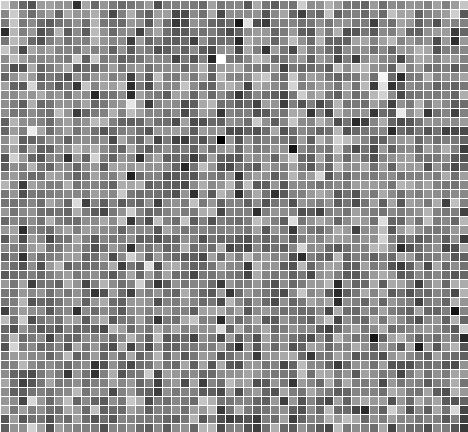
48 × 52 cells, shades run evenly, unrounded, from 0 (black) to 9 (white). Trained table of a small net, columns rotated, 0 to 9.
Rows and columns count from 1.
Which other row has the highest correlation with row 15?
48
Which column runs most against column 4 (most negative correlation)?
44
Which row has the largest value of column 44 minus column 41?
46
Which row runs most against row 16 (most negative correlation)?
37
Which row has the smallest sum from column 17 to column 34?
47
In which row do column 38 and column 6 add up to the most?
16
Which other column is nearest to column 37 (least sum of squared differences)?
51
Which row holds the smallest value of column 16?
18
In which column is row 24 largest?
15
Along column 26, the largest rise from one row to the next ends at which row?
34
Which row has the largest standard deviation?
10
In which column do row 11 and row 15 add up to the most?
4
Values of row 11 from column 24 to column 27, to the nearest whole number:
4 5 4 2
